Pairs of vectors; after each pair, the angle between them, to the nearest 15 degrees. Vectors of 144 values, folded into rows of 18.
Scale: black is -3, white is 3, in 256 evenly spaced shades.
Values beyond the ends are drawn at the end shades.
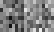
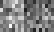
165 degrees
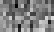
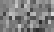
150 degrees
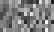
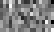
45 degrees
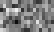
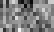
90 degrees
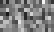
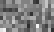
105 degrees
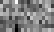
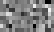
90 degrees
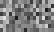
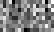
45 degrees
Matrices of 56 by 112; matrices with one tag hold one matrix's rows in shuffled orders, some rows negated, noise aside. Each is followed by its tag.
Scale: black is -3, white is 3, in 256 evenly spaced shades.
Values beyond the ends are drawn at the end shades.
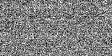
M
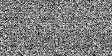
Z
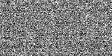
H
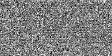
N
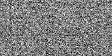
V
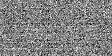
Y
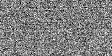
M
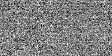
N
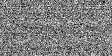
Y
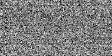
Z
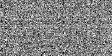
Z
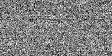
M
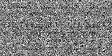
Y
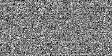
N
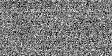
Y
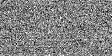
M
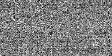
N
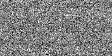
V
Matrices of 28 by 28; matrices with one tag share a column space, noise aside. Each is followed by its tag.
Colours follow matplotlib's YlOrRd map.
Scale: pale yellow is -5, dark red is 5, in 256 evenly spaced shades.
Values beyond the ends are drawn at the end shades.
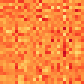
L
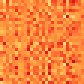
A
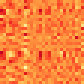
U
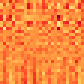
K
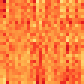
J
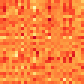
U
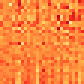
K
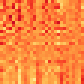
K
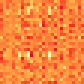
U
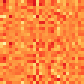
A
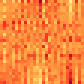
J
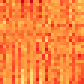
J
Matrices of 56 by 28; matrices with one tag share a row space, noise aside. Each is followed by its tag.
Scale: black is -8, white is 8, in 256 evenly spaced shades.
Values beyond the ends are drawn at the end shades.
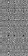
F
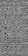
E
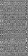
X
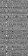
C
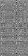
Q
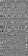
X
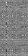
C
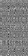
F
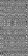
X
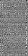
X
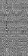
C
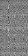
F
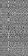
F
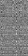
Q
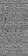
E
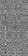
E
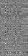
E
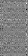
X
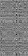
Q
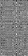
Q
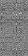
Q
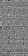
F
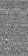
C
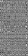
X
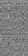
F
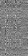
E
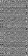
X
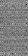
X
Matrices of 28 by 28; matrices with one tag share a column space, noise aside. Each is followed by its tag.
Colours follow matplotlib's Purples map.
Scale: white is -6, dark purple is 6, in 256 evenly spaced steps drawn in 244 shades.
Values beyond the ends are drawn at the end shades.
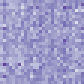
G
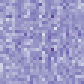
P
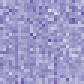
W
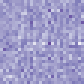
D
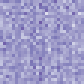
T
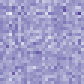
T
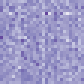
T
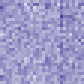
P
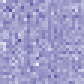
D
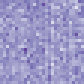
P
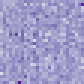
P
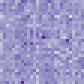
D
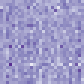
G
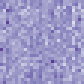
G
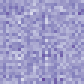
W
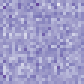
P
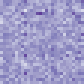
W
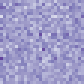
P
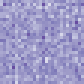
P
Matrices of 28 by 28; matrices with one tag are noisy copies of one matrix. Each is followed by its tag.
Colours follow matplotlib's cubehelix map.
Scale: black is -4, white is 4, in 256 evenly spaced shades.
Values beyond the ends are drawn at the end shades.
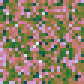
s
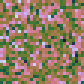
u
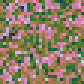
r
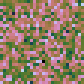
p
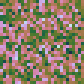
p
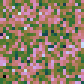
u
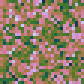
u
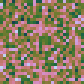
s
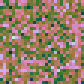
s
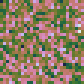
r
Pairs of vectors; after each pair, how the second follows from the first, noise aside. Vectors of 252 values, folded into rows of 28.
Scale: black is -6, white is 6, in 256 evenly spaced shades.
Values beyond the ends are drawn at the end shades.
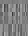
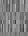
reversed.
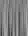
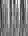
reversed, negated, scaled up.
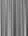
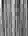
reversed, negated, scaled up.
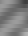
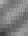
reversed.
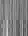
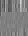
reversed, partly zeroed.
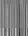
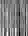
scaled up.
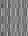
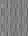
negated, shrunk.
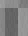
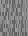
shuffled.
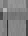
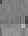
reversed, partly zeroed.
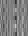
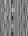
reversed.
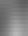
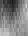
reversed, negated, scaled up.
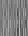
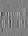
reversed, partly zeroed.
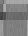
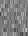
shuffled.
